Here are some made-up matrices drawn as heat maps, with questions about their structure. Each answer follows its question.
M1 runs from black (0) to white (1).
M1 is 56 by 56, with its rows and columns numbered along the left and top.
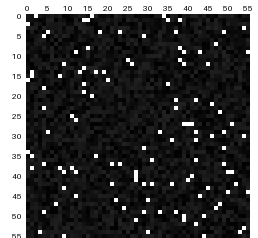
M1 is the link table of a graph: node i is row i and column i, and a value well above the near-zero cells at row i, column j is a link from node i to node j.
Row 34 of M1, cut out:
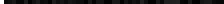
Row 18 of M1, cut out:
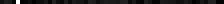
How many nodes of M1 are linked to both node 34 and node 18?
0
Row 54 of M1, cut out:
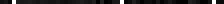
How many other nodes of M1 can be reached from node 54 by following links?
5
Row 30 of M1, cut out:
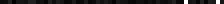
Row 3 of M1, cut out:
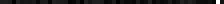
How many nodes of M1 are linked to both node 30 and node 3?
1
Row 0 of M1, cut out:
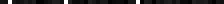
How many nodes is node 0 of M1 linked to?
3
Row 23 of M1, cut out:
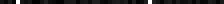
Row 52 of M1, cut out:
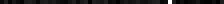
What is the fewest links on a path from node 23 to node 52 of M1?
4
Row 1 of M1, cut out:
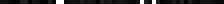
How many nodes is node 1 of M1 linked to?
4
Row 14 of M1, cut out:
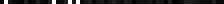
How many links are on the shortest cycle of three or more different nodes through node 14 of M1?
4
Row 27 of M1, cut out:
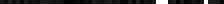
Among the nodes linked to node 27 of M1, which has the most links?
node 39
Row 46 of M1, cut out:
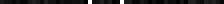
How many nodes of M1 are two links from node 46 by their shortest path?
1
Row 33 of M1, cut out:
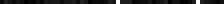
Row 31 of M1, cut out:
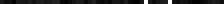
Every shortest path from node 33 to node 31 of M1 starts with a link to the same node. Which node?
node 29
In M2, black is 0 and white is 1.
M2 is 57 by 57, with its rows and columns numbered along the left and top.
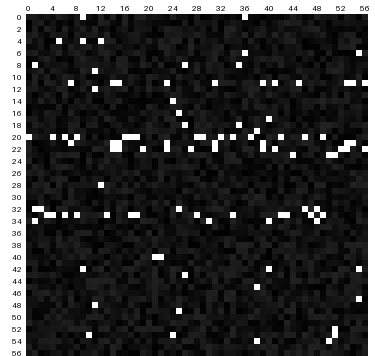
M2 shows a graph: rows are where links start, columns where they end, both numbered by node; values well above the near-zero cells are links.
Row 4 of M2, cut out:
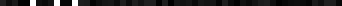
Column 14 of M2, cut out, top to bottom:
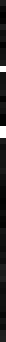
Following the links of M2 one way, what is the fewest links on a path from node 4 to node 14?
3
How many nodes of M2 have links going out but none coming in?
2
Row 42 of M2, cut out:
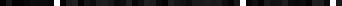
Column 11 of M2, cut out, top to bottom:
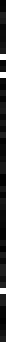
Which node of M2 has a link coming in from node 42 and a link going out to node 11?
node 9
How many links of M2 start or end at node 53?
6
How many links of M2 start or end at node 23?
6
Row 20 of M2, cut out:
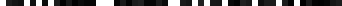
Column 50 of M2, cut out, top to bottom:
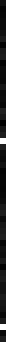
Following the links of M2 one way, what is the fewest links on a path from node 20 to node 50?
5
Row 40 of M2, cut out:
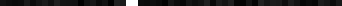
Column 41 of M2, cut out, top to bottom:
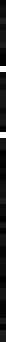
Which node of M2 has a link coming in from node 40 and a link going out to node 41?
node 22
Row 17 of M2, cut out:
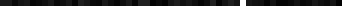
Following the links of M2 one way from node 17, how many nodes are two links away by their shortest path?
2
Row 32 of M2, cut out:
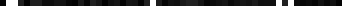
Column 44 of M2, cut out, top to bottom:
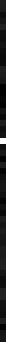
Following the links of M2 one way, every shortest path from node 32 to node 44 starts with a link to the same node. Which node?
node 48
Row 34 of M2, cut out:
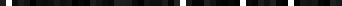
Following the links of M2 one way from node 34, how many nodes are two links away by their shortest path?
3
